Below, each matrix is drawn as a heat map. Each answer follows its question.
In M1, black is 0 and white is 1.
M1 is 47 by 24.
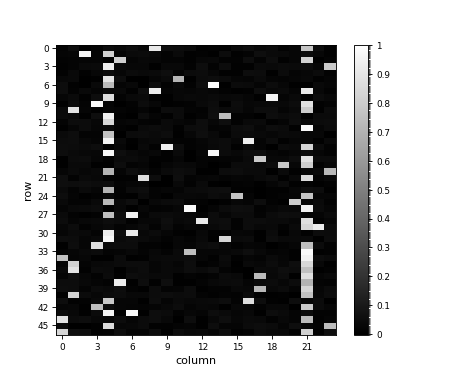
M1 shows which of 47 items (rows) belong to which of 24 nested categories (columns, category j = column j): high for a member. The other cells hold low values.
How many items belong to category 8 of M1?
2
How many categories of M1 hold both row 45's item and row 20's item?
2
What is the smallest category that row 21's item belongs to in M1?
7
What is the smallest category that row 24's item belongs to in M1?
15
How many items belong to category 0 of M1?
3
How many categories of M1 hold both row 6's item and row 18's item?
0
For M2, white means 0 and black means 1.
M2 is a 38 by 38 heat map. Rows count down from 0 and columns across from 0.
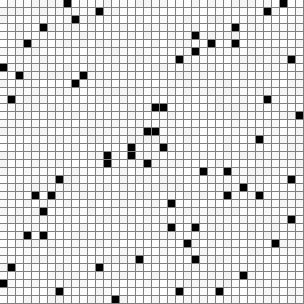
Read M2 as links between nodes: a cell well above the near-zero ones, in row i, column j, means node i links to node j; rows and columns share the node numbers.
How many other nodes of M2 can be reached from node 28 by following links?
7
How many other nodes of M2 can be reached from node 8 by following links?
2
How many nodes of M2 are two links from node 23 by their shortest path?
1
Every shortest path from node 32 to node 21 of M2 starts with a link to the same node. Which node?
node 24
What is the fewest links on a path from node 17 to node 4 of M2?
3
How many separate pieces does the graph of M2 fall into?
12
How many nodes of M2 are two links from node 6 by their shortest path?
3
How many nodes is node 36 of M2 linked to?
3
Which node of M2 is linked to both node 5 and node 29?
node 3
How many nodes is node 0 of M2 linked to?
2
